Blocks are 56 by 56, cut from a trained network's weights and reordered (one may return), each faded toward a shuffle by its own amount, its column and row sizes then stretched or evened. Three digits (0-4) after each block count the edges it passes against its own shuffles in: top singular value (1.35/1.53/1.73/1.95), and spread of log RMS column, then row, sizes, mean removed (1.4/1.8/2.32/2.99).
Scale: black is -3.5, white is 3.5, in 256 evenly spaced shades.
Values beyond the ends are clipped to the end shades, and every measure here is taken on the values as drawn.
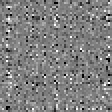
3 4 1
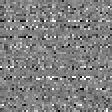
3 0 4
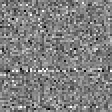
0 0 2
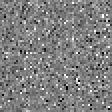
0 1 0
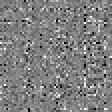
3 3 2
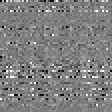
2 0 4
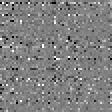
2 2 3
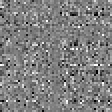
4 3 2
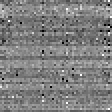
4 2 0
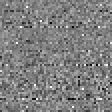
0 0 3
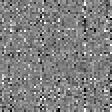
4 3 2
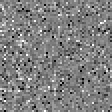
0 1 0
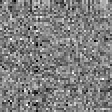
3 0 1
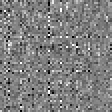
4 3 2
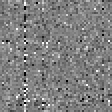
2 2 1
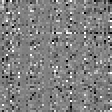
3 4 1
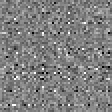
1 1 3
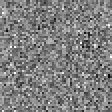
1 0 0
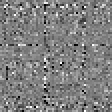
2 3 3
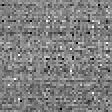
2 2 2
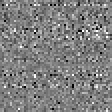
1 2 3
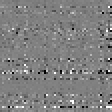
2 2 4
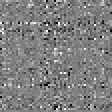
0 3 3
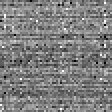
4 2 0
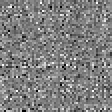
3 1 2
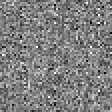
1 1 0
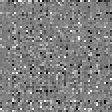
1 3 3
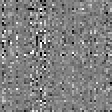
1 4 2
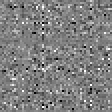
0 2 3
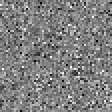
0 0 0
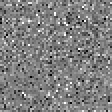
1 1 0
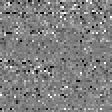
1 0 3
